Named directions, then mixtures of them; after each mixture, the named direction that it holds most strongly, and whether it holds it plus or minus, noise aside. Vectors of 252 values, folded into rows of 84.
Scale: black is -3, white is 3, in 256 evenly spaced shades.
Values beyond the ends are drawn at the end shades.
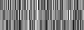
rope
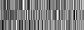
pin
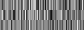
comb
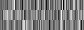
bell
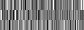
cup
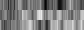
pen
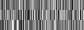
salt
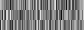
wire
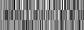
bell, minus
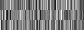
wire, minus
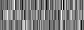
bell, plus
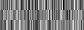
rope, minus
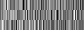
pin, minus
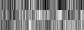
pen, plus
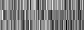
comb, plus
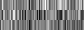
comb, minus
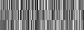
rope, minus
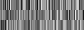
rope, minus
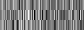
salt, minus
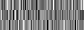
cup, plus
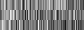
pin, minus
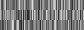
salt, plus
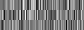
comb, plus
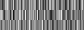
comb, plus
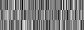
bell, plus
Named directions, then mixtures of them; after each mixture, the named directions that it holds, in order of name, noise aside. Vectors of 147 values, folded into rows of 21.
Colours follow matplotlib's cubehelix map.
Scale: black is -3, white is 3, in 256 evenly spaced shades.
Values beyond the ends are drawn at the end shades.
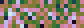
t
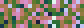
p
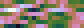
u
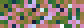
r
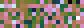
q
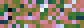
r, t, u.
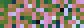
p, r, t.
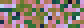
q, u.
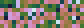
q, t.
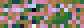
r, u.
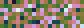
p, r, u.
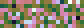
q.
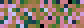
q, t.
